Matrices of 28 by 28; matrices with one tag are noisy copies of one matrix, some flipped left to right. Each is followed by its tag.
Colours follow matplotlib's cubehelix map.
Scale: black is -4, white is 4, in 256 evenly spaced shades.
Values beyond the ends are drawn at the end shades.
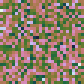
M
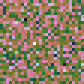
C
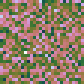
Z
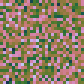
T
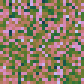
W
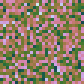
C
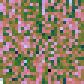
W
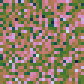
Z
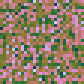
M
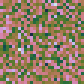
M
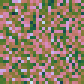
Z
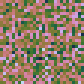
T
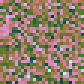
M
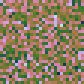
C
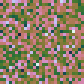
C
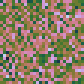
Z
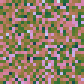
T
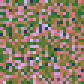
T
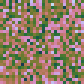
W
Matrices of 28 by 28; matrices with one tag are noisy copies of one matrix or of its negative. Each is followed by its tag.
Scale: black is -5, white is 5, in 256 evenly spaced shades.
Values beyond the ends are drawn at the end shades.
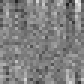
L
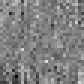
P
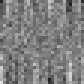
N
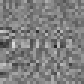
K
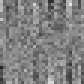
N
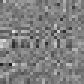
K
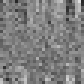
L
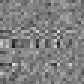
K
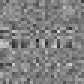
K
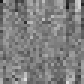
L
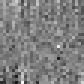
P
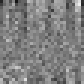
L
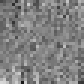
P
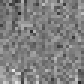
P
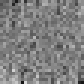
P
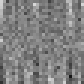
N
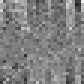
L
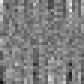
N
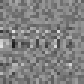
K
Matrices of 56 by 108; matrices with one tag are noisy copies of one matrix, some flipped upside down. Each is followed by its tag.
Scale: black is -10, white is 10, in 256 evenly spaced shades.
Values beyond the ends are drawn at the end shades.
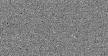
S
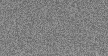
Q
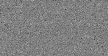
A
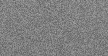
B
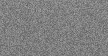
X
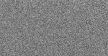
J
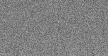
J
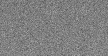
B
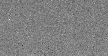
J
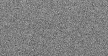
J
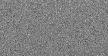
J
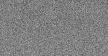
B
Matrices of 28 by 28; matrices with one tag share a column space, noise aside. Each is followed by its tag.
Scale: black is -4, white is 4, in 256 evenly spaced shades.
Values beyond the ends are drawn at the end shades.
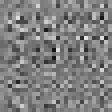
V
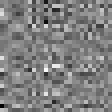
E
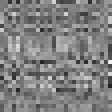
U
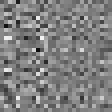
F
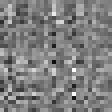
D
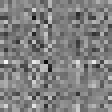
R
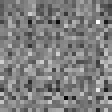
D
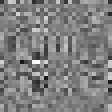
U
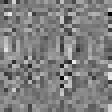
U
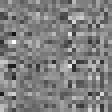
R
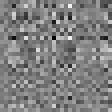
V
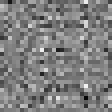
F
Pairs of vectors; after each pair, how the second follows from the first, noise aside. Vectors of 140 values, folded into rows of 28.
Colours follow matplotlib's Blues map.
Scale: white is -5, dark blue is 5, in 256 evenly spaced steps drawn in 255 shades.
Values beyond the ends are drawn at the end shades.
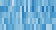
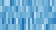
reversed.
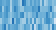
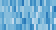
sign-scrambled.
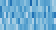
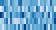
reversed, scaled up.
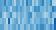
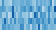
shuffled.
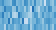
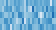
reversed.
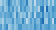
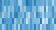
sign-scrambled.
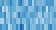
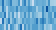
sign-scrambled.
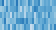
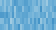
wrapped around, shrunk.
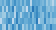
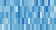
reversed.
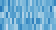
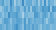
wrapped around, shrunk.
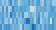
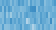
negated, shrunk.
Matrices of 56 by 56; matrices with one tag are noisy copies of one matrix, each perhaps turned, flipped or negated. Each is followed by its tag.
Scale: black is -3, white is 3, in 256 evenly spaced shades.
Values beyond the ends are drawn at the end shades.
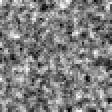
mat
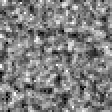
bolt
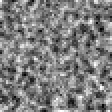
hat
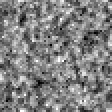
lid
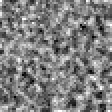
hat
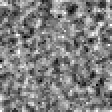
hat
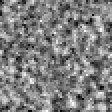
hat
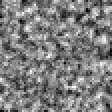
hat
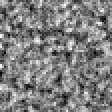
bolt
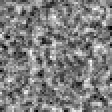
bolt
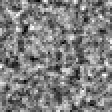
bolt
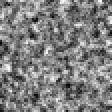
mat
